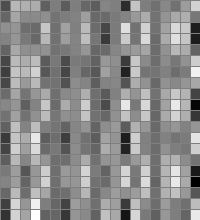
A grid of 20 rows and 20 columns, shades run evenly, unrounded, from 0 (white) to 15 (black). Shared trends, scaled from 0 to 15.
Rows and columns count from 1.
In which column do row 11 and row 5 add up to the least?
18
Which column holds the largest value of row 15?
1
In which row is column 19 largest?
20
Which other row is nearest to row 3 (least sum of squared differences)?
4
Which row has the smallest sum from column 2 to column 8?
19
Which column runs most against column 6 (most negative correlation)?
8
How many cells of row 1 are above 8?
8
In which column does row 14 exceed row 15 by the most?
13
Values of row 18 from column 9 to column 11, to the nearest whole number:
4 9 7
